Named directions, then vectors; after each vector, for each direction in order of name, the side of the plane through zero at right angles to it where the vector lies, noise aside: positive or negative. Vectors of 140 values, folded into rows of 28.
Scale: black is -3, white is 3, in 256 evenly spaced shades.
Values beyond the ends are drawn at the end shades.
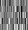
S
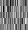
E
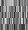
negative, negative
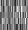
positive, negative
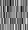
positive, positive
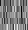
positive, positive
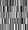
positive, positive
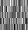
negative, negative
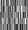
positive, negative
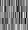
negative, positive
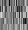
negative, positive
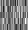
positive, negative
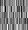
negative, positive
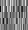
negative, positive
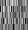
negative, positive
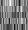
negative, negative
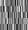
positive, negative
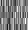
positive, negative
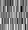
positive, positive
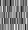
positive, positive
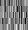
negative, positive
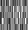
positive, negative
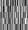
positive, negative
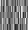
positive, negative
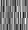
positive, negative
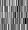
negative, positive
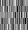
negative, positive
